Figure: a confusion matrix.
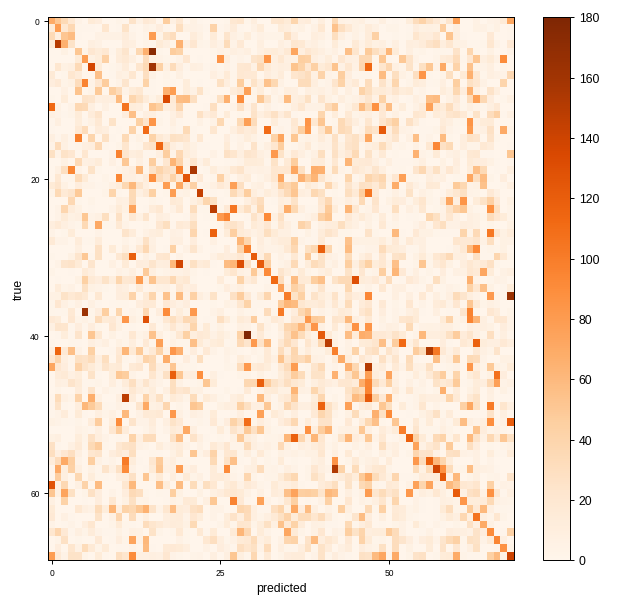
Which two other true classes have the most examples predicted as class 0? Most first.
59, 11
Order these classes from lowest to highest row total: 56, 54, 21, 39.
54, 39, 56, 21
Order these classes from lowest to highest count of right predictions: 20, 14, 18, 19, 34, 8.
8, 18, 34, 19, 14, 20
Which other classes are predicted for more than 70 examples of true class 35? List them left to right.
47, 65, 68
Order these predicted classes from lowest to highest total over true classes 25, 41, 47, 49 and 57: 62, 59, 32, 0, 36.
0, 59, 36, 62, 32
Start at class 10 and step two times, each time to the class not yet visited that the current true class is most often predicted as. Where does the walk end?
33
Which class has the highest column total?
47
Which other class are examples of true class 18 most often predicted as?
44
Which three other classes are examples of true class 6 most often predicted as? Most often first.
15, 47, 58
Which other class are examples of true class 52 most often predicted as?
38
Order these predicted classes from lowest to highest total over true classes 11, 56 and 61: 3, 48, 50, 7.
7, 3, 50, 48
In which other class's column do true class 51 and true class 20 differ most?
68
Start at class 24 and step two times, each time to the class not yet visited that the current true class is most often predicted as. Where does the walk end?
65
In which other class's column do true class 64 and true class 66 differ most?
12
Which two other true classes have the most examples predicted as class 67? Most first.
5, 14
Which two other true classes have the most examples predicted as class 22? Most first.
45, 49
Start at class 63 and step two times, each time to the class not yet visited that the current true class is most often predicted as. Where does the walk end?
31
